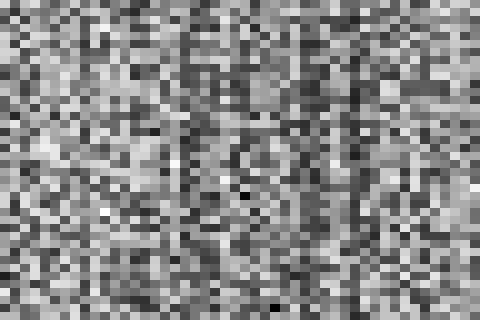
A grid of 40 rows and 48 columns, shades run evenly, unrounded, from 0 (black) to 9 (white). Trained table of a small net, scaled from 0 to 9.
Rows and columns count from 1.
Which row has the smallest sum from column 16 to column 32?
17
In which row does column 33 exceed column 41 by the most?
36
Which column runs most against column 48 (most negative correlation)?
16
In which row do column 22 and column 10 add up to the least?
12
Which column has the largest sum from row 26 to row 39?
10
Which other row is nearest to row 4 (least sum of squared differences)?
27
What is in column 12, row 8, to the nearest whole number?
8
